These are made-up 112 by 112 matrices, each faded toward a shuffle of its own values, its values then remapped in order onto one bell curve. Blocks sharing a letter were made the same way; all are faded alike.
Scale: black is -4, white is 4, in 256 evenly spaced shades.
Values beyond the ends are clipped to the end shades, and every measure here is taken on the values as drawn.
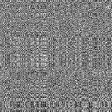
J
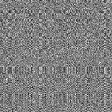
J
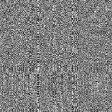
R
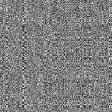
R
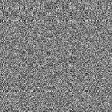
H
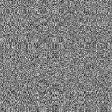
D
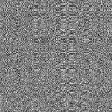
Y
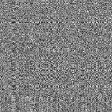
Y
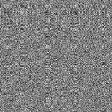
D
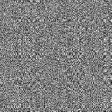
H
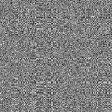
Y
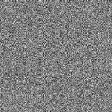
H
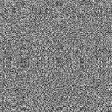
H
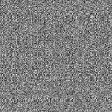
H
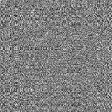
D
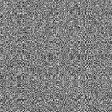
D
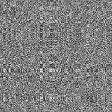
H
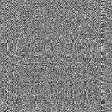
R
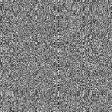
R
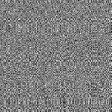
J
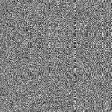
R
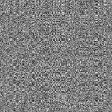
D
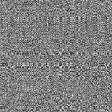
Y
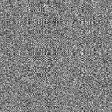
H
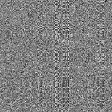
R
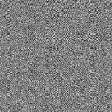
D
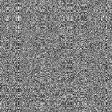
R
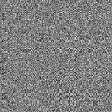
D
